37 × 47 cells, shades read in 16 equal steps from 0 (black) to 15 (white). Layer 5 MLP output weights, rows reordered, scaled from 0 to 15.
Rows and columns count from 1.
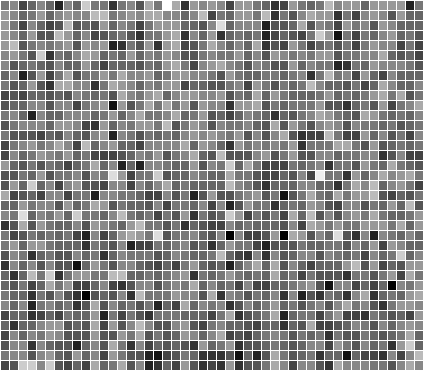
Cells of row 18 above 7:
16
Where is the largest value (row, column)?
1, 19
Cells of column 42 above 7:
17
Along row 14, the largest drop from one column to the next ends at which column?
13
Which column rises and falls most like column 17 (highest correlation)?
27
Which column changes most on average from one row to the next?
26
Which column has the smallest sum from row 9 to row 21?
30
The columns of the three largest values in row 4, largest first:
36, 7, 20
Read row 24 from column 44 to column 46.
7 6 8
